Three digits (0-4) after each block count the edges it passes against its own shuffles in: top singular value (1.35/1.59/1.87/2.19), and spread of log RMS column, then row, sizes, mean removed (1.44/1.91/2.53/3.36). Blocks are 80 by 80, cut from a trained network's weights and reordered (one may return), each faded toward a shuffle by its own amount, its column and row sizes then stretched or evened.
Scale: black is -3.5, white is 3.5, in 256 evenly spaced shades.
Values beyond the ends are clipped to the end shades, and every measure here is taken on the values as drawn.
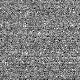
1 1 1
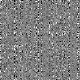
1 4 2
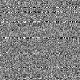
4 0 3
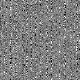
0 4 0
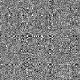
4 2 2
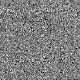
0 1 2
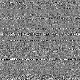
2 0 4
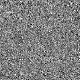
0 1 1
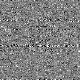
1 1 3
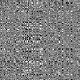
4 3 3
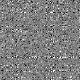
3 2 3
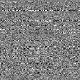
4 0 3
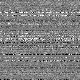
4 0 4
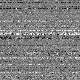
4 0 4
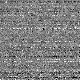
3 1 3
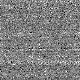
1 1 2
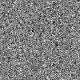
0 2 0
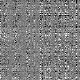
3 4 1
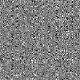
3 3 2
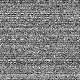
4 0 2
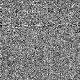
1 1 1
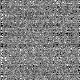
3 3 0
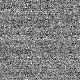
1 1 1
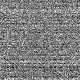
3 1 1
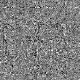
0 2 2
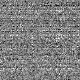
3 2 2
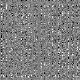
0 4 2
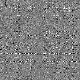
1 2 3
